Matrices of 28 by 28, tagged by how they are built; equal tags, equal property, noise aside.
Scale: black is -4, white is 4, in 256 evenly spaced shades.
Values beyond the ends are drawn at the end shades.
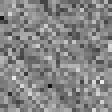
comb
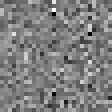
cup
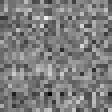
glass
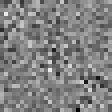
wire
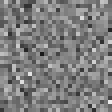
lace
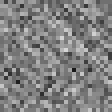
comb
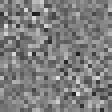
wire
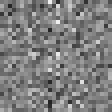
cup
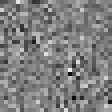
wire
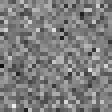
comb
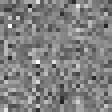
cup
